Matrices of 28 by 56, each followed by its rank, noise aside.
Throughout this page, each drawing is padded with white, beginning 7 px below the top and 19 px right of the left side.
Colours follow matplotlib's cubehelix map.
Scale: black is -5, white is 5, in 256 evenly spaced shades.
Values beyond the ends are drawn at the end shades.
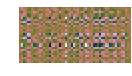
two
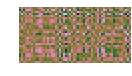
three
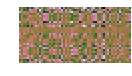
three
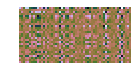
two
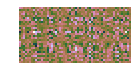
four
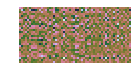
four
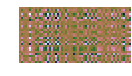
two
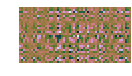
three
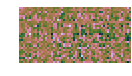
six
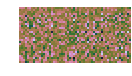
six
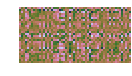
three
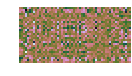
four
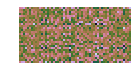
four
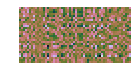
four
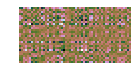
three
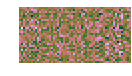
six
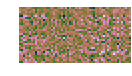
six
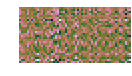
four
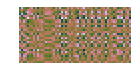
two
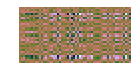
two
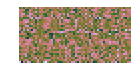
six
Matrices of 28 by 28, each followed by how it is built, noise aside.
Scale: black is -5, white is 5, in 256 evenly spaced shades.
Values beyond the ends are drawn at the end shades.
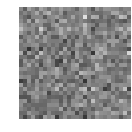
low rank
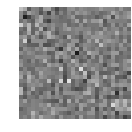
block diagonal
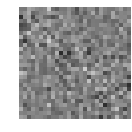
block diagonal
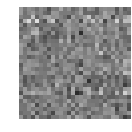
low rank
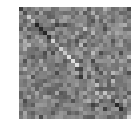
diagonal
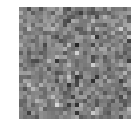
uneven columns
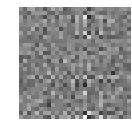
low rank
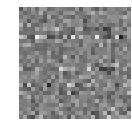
uneven rows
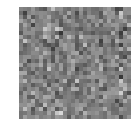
uneven columns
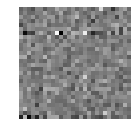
uneven rows
